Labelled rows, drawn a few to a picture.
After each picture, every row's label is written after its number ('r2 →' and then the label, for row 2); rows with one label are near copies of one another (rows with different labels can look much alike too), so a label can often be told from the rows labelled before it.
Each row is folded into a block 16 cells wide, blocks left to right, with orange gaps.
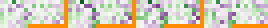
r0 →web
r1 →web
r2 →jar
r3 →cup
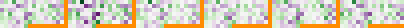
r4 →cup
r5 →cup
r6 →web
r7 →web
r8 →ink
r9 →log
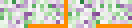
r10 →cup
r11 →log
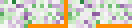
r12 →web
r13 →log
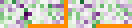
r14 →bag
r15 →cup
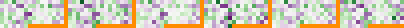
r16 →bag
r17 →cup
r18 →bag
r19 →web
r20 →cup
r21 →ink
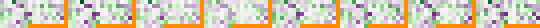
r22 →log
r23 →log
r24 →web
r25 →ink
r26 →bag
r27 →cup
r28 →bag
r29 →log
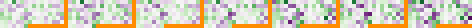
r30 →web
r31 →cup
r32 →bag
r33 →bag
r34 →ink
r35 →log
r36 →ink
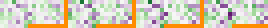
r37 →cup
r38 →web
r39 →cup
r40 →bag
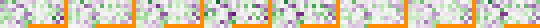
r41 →ink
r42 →web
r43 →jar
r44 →log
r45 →log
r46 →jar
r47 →ink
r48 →bag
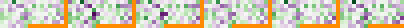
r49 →web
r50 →bag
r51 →bag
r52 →cup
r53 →web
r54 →web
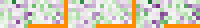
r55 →cup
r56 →cup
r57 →log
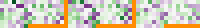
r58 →web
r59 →ink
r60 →log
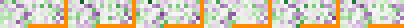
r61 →ink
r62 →jar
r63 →web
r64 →bag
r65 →web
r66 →jar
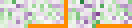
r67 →cup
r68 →cup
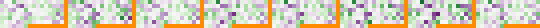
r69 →jar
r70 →ink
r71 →ink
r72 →cup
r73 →cup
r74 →log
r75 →log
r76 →web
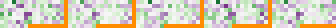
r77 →log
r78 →bag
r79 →cup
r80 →jar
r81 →bag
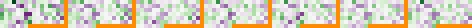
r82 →log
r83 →ink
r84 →ink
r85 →bag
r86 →cup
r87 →jar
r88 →web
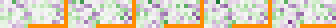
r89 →jar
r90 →ink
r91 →log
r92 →web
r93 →log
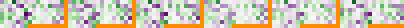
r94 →bag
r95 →ink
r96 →log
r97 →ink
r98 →cup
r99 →log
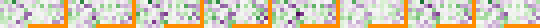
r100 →bag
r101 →web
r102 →log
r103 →ink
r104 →bag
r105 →jar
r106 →jar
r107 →jar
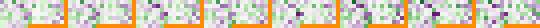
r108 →jar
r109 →jar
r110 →jar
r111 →cup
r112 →bag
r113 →jar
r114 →bag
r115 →cup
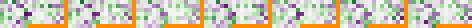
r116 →bag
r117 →log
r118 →jar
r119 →jar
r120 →bag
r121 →ink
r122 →ink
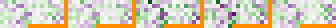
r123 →ink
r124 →jar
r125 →web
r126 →cup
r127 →ink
